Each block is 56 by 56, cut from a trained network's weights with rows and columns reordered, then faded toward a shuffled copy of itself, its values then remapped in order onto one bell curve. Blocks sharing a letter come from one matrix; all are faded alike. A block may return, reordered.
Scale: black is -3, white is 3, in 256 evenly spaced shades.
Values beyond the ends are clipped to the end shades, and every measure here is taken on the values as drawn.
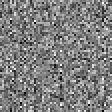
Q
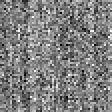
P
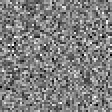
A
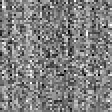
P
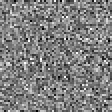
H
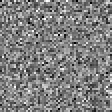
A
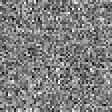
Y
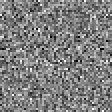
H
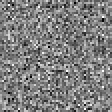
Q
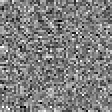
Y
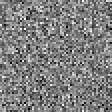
A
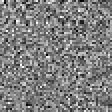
A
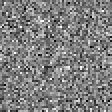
H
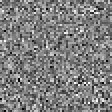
A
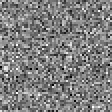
A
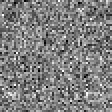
Y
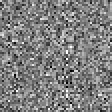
Q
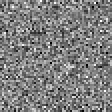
H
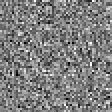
Y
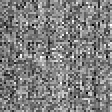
P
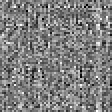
P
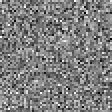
A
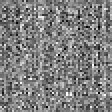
P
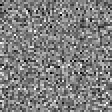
H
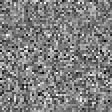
H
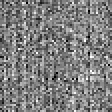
P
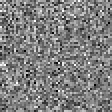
Y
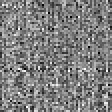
P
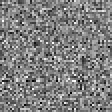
H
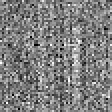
P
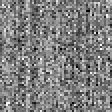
P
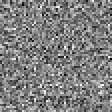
Y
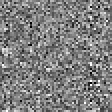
Q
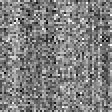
P
